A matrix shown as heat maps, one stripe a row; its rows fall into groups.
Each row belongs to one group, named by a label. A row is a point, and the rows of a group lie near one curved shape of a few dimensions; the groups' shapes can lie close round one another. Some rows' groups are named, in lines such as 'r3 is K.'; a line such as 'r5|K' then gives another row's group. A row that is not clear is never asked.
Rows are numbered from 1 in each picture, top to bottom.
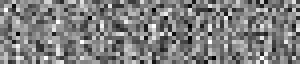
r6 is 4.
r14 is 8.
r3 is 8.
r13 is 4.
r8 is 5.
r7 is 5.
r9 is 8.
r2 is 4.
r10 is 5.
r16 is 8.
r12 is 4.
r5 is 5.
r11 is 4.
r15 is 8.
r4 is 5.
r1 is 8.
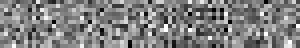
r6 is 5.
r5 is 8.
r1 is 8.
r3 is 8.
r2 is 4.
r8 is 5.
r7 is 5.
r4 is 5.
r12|8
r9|8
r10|4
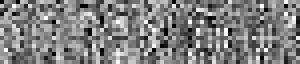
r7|8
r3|8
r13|8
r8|5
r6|5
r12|5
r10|5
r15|8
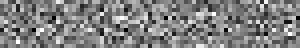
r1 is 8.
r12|8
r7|8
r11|4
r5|5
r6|8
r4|8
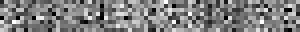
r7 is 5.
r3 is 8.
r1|5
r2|8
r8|8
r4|5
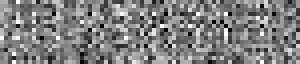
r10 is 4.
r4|5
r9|5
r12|5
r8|5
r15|8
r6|8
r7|5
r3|5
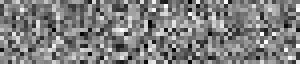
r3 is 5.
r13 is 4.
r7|8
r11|8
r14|5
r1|5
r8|5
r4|5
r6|8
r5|8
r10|4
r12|5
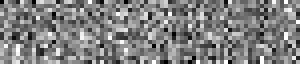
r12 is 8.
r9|4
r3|8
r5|8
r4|5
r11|5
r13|4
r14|4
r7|5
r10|4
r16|5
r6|5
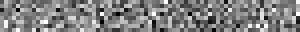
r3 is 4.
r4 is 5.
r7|8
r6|8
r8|8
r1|5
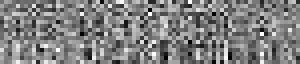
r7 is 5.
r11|5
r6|4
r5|5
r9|4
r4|8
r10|5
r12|8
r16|8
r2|4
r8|8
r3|8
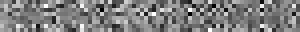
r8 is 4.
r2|8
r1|4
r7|8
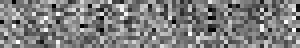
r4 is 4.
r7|4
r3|8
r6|4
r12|5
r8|8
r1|4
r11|4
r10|8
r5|8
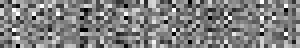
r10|4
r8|4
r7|5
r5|4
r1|5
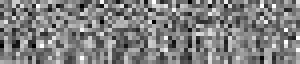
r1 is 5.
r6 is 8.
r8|4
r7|5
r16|4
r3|8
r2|4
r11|4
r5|4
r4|4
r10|5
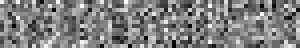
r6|5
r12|8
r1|4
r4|5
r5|8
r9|4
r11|4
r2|4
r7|4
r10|5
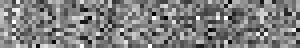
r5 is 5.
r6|4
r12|8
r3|4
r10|4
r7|4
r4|8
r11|5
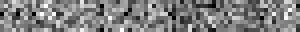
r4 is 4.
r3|8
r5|4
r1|8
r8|8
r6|4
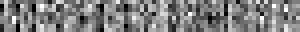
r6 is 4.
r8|4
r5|4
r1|8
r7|4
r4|5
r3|4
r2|4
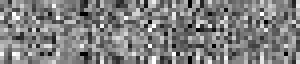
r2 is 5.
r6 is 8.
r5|4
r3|5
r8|8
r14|4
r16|5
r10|8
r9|5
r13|5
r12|8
